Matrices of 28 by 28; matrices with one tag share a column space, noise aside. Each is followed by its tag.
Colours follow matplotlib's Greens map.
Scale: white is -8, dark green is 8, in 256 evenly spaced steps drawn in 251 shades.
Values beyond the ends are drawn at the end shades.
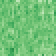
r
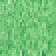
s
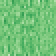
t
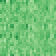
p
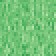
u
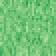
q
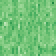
u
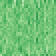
t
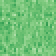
u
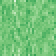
r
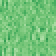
q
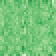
t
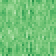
r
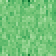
r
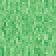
q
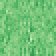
q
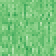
u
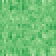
p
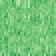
t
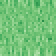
q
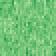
q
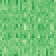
p
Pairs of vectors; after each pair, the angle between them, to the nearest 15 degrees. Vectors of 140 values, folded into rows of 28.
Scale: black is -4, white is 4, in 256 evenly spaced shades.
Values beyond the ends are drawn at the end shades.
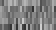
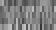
165 degrees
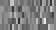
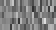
45 degrees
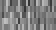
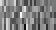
90 degrees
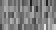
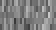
75 degrees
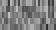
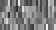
150 degrees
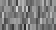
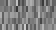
150 degrees
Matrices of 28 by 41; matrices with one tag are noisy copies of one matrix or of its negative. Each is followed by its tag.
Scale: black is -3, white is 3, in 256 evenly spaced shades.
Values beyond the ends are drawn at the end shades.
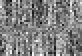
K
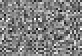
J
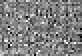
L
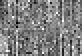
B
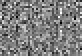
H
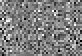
J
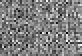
L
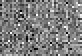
L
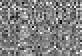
H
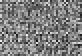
L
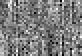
B
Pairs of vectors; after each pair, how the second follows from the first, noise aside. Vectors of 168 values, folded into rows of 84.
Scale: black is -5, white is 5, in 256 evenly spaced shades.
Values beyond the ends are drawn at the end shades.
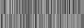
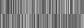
negated.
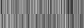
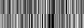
wrapped around, scaled up.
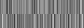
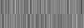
reversed, negated, shrunk.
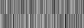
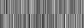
negated.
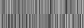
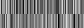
wrapped around, scaled up.
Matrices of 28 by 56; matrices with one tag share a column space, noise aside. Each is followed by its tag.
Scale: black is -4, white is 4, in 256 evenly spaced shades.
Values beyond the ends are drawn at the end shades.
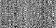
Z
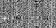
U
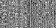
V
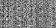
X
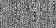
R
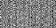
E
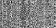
Z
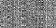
E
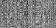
V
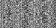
V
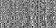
U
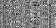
V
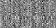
U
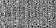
Z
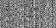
X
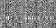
U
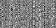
X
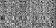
U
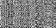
Z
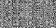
Z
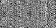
Z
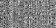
V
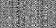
E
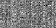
V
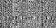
U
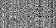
X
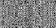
Z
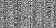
E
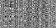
X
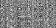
X
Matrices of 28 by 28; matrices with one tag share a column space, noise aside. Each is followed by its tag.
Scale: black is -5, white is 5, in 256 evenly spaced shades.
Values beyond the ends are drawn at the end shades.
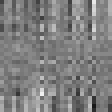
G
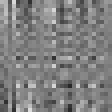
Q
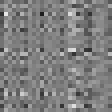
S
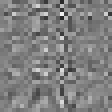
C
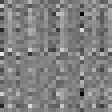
S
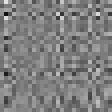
C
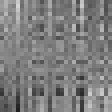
G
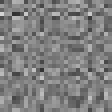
C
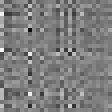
S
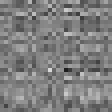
C
